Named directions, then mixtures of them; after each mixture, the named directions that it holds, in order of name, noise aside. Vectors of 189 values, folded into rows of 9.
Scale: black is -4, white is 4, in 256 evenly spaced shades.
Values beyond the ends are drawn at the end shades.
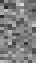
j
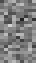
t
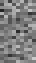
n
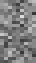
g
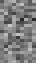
t.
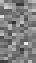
g, j.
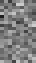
j, n.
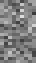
g, j.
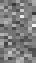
g, j.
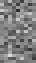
g, n.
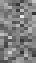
g.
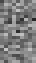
n, t.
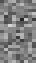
t.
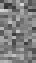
j, n.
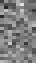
j.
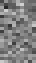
j.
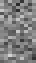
g, n.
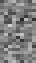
t.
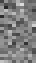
j.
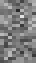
g.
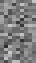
g, t.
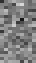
j, t.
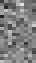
j.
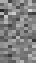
n, t.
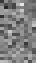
j.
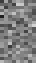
j, n.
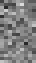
j.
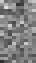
g, j.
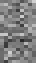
g, t.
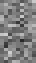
g, t.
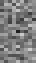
n, t.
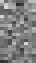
g, j.
